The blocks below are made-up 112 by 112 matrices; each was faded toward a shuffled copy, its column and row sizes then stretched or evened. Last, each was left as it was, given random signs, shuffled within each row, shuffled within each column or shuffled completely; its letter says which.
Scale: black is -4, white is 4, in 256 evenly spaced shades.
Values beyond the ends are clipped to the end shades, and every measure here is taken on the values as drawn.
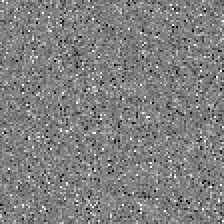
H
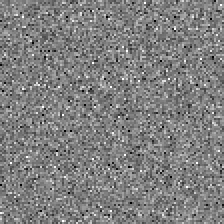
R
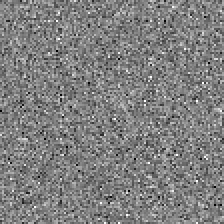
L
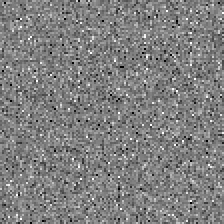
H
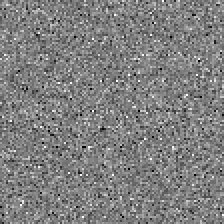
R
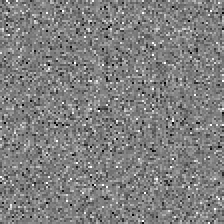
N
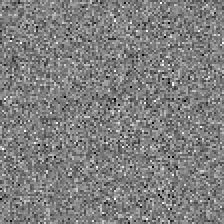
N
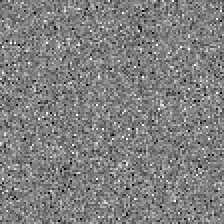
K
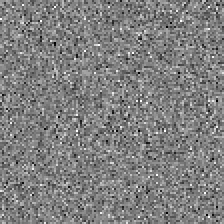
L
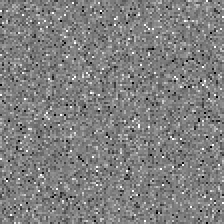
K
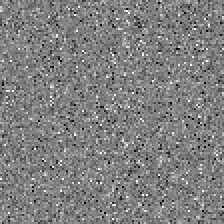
H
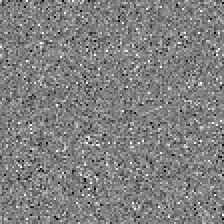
N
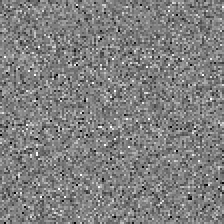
R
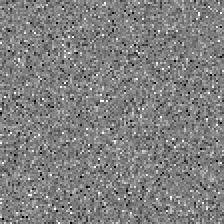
K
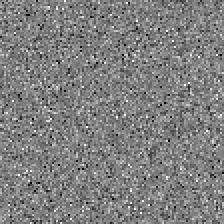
K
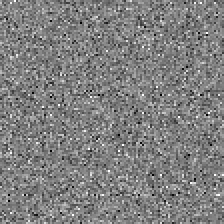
N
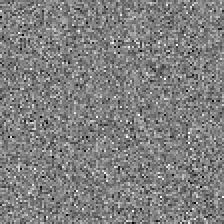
N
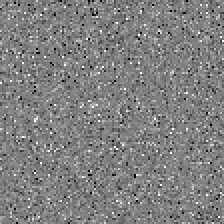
N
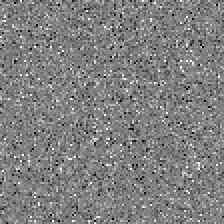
N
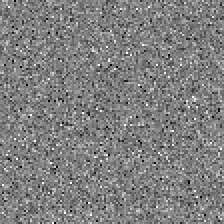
K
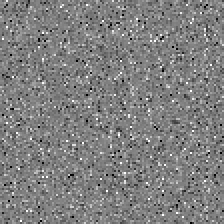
H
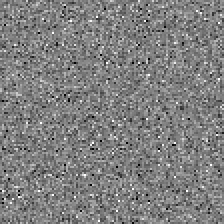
L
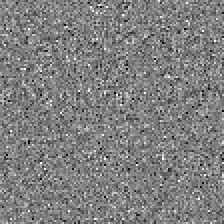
L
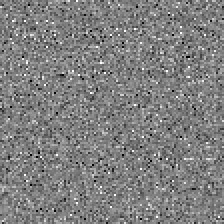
R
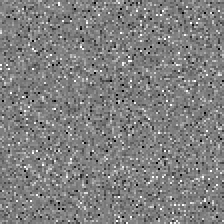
K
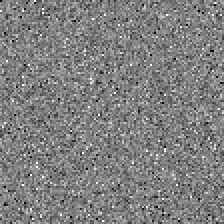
K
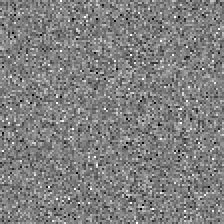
H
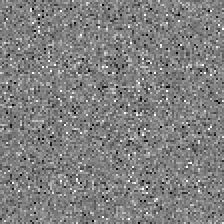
N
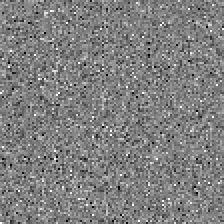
L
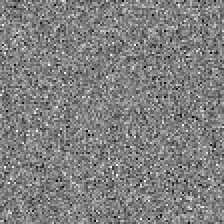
R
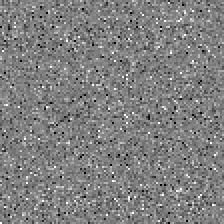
R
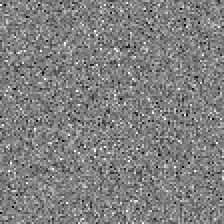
K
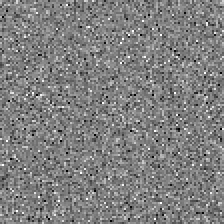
K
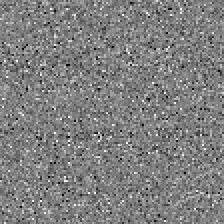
N
